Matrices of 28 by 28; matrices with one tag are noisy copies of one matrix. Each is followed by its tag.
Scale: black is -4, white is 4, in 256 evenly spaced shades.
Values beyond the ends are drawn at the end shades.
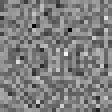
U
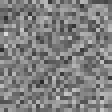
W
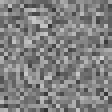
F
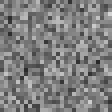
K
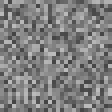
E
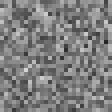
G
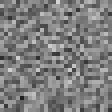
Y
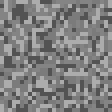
G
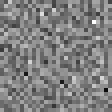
U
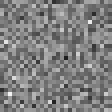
E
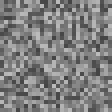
K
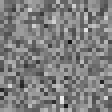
K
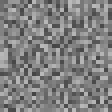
U
